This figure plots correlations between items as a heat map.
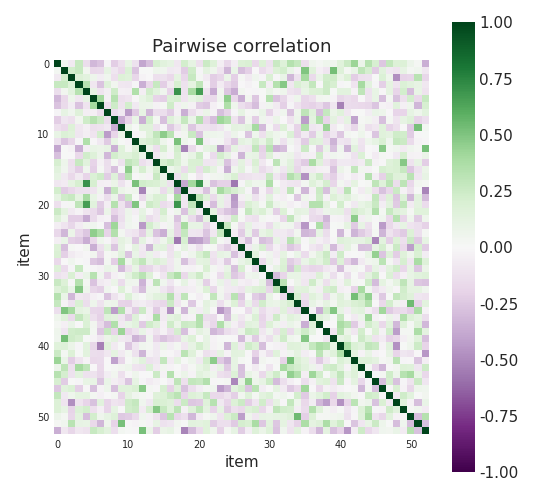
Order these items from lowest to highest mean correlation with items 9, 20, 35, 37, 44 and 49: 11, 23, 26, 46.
26, 23, 46, 11
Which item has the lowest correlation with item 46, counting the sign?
23
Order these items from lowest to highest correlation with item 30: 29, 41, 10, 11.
41, 29, 10, 11
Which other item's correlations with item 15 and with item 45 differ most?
10
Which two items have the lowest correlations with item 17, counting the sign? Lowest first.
25, 18
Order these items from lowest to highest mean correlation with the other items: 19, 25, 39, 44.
25, 39, 19, 44
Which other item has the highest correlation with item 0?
42
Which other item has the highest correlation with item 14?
49
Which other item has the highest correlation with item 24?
5
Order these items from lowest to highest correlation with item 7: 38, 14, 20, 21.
14, 20, 21, 38
